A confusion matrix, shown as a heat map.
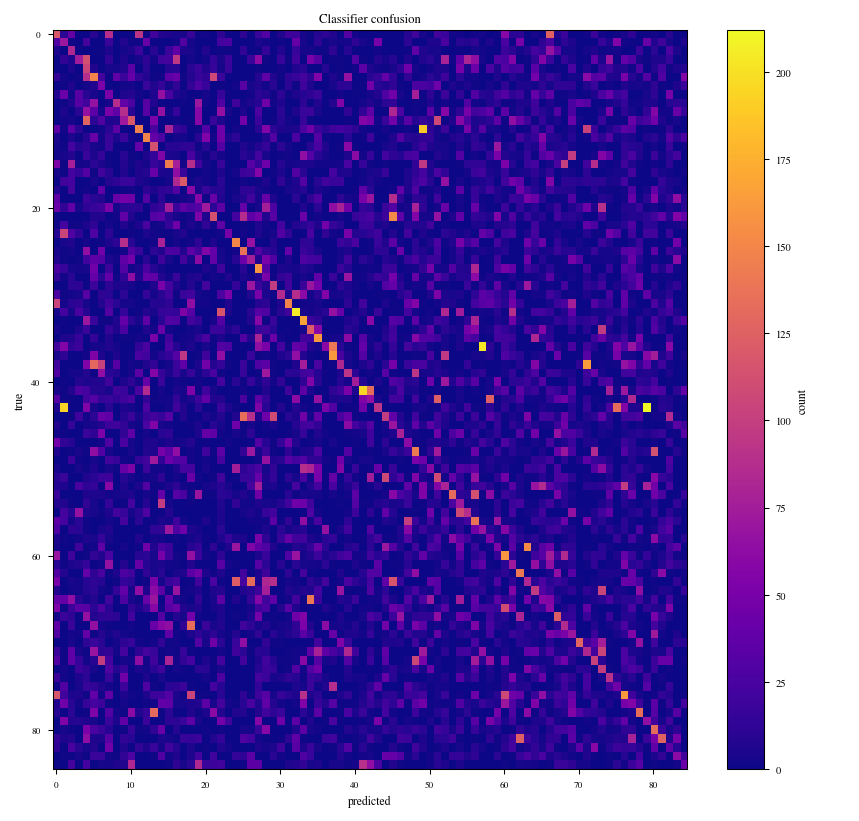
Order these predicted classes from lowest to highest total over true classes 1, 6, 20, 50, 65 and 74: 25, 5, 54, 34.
5, 25, 54, 34
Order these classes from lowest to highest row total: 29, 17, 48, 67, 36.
17, 29, 67, 48, 36
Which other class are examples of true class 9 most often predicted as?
45
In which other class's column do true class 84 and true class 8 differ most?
41
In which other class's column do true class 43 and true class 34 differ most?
79
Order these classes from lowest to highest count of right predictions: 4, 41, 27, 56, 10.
4, 10, 56, 27, 41
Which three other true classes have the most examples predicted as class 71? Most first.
38, 11, 5
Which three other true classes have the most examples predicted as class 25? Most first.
44, 21, 70
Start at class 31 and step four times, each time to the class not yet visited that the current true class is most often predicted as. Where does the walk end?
68
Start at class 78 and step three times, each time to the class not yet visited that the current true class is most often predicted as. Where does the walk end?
63
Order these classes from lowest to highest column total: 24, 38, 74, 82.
24, 38, 74, 82
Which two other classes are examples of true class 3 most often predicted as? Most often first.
4, 16
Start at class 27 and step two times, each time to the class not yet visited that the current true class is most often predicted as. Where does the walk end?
47
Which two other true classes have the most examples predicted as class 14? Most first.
54, 24
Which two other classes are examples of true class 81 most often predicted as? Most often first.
62, 77
